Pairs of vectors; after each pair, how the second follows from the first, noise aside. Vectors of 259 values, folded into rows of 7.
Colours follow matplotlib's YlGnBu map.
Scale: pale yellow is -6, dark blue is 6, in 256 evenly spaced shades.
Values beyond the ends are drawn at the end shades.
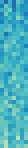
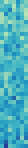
negated.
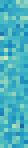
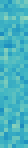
shrunk.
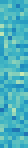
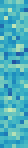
wrapped around, negated.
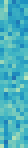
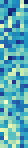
reversed, negated, scaled up.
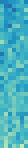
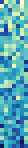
reversed, scaled up.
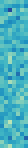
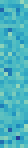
reversed, partly zeroed.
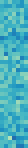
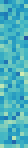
wrapped around, negated.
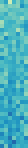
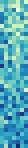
reversed, negated, scaled up.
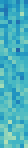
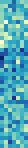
wrapped around, scaled up.
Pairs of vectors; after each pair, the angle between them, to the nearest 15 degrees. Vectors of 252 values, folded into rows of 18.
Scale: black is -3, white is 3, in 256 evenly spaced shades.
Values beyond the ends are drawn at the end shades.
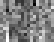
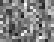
75 degrees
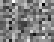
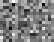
30 degrees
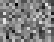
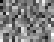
105 degrees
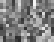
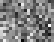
120 degrees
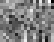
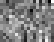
165 degrees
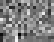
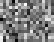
135 degrees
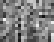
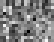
75 degrees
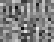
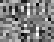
30 degrees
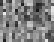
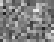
135 degrees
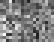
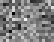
120 degrees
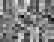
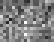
105 degrees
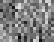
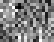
165 degrees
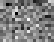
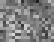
60 degrees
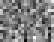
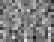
165 degrees
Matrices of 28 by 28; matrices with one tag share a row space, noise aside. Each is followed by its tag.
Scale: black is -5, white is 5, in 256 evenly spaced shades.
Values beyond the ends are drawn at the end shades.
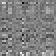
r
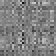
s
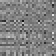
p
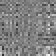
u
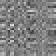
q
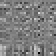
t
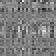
s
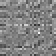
t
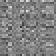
r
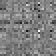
t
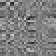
q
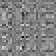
r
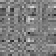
q
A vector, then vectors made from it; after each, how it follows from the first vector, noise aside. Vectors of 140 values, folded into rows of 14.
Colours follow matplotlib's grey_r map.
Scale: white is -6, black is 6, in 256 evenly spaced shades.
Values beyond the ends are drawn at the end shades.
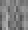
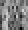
scaled up.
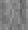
reversed, negated, shrunk.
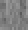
reversed, negated, shrunk.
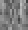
reversed.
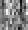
reversed, negated, scaled up.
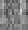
reversed.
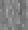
reversed, negated, shrunk.
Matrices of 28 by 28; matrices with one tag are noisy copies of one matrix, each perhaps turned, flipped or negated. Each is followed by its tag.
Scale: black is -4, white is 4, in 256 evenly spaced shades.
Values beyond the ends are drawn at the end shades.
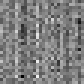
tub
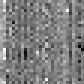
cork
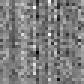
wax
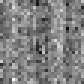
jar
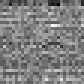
cork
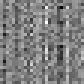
tub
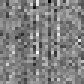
wax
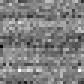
jar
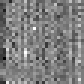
cork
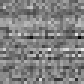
wax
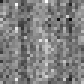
jar
